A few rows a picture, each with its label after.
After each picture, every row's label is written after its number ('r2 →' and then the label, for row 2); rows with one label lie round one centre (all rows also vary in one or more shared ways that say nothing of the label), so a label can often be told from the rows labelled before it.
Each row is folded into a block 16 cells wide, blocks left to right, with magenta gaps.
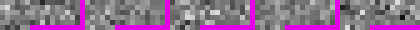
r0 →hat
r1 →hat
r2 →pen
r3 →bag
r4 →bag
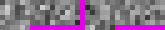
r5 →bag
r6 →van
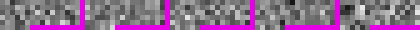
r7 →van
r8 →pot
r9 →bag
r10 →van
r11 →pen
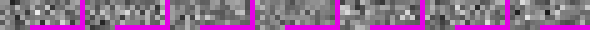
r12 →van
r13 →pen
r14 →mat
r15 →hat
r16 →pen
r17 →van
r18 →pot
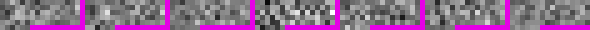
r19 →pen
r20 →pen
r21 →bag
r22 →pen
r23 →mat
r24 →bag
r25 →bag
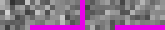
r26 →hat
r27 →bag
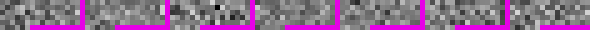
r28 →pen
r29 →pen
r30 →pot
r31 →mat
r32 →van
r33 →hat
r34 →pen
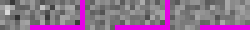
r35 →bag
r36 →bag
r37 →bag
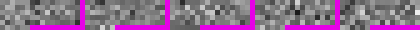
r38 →hat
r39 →pen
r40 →mat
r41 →van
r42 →pen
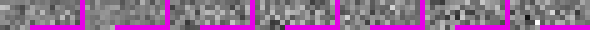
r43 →pot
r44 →pen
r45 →van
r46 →van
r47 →hat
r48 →mat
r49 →pot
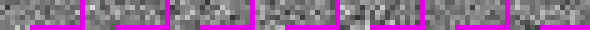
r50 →pen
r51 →van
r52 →hat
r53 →hat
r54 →pot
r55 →pot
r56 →van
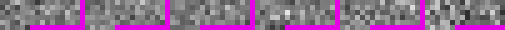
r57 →bag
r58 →bag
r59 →pot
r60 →van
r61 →mat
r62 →van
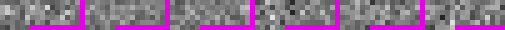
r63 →mat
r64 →mat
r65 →mat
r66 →pen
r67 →mat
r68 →pot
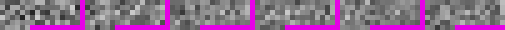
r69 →mat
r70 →bag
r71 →bag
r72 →pen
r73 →hat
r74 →pen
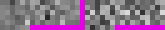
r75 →bag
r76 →pen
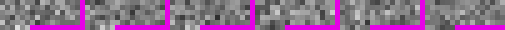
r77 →pen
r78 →pen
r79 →pen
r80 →hat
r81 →pen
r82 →van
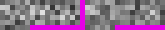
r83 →pen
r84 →mat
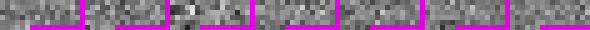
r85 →pot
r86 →bag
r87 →hat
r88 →mat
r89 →pot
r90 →hat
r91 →pen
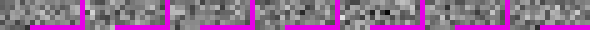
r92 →mat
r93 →hat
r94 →mat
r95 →mat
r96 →mat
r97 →mat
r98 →mat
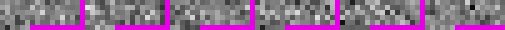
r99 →pot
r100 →hat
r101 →van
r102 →pen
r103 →mat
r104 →pot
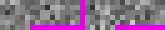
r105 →pot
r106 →pen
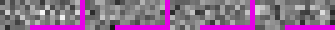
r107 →pen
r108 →mat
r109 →pen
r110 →mat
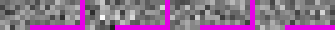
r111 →bag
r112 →mat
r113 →mat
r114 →van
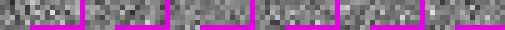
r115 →bag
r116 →van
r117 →pen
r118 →van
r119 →pot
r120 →hat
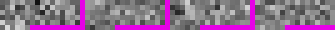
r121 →bag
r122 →pot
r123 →pot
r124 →van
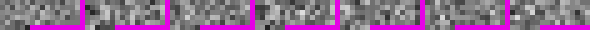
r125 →mat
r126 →van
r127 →mat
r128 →pen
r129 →hat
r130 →mat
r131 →hat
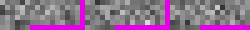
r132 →hat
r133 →van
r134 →mat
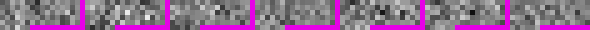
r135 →pen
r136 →pot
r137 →mat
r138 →hat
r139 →bag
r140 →mat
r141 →pot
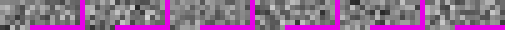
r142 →pot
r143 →mat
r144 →pot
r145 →pot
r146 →van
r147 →mat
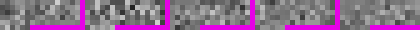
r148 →bag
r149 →pot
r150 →pen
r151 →hat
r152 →pot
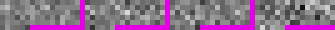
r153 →van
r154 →pen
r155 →mat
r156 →bag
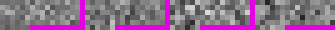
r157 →mat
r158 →pot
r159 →hat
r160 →bag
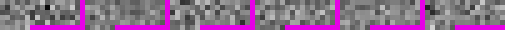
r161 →pot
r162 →mat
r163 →hat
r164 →mat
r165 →bag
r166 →bag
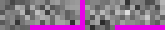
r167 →mat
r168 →pen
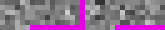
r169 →pen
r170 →van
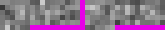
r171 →van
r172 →pot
